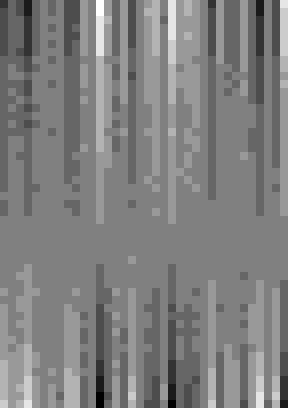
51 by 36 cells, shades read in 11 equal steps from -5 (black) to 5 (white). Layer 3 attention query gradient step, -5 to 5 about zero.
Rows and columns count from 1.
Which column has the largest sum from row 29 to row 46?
4
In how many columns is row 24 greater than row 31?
5
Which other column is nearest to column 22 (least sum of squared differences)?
13
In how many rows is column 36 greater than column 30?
27
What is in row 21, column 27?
-1
